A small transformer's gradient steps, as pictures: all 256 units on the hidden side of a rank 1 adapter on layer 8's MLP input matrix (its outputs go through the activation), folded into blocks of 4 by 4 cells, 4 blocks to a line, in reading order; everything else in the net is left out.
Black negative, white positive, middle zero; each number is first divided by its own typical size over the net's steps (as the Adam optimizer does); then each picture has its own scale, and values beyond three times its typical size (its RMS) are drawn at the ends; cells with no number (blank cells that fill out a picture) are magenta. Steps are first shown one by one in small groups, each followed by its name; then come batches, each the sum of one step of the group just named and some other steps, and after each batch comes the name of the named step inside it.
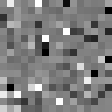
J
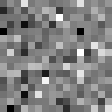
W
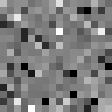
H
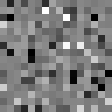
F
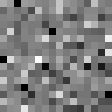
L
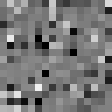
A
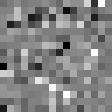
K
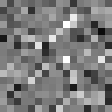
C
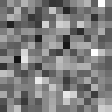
K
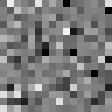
J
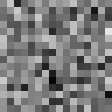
L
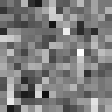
W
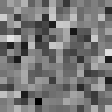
A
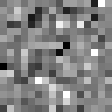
K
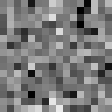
H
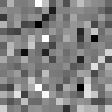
J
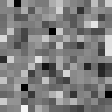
L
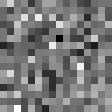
A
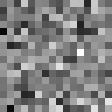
W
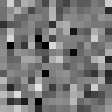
A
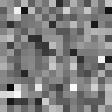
A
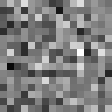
W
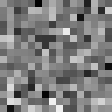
H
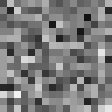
A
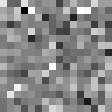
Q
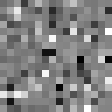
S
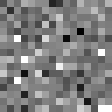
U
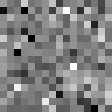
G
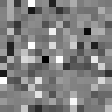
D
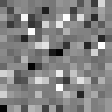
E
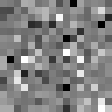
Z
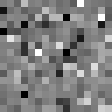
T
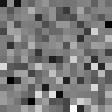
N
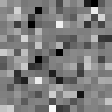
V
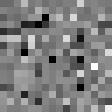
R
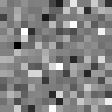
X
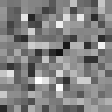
E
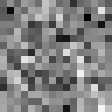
Z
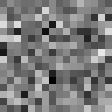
U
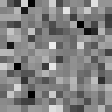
Q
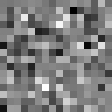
E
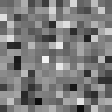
X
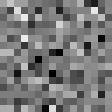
V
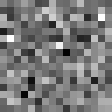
T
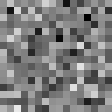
Q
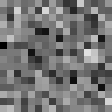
V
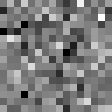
T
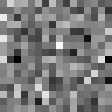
G
